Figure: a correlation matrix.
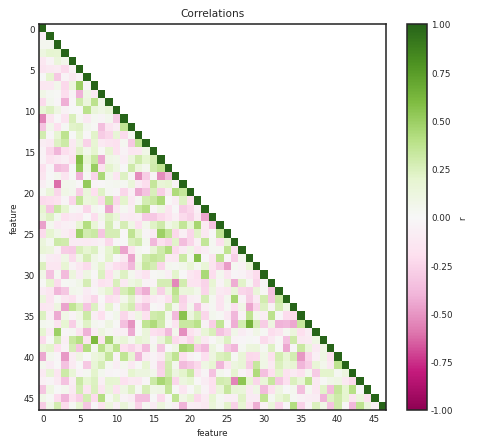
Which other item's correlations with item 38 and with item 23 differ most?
7
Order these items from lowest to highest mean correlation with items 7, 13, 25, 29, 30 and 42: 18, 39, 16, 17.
18, 39, 16, 17
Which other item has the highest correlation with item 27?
43
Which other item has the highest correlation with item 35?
19
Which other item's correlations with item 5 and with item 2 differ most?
17
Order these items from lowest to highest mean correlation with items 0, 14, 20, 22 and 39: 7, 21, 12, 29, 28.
12, 21, 7, 28, 29
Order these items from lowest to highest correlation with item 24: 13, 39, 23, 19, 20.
23, 13, 39, 20, 19
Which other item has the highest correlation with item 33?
26
